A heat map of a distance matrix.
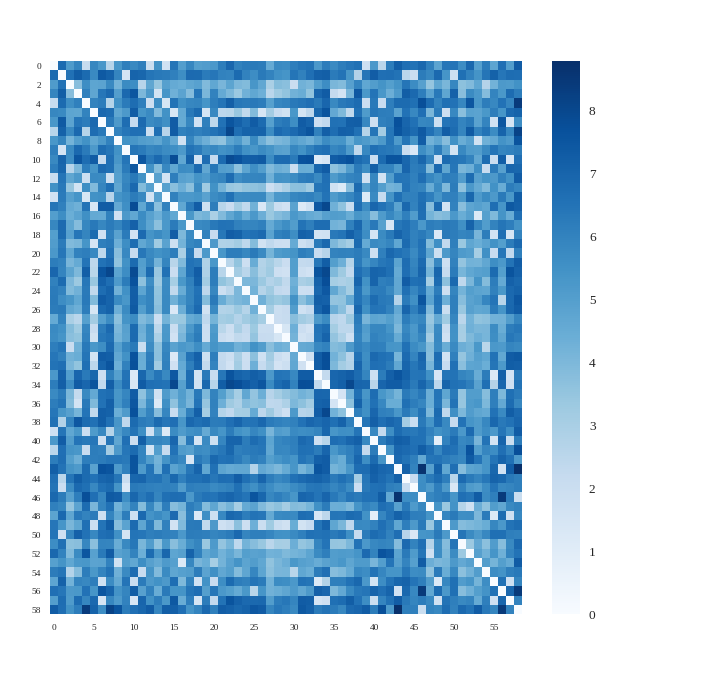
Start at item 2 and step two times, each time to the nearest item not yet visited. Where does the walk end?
11
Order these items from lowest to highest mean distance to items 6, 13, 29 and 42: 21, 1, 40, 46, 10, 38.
21, 40, 46, 10, 1, 38
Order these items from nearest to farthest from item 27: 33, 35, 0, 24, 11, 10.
35, 24, 11, 0, 33, 10
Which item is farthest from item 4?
58
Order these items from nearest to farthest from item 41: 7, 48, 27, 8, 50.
7, 27, 8, 48, 50
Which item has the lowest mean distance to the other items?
27
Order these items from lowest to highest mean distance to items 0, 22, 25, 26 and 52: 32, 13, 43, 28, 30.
28, 32, 13, 43, 30
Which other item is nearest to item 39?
14
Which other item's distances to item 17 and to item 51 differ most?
42
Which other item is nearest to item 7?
12
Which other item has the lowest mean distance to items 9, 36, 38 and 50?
45
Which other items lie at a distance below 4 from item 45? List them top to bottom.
1, 9, 38, 44, 50
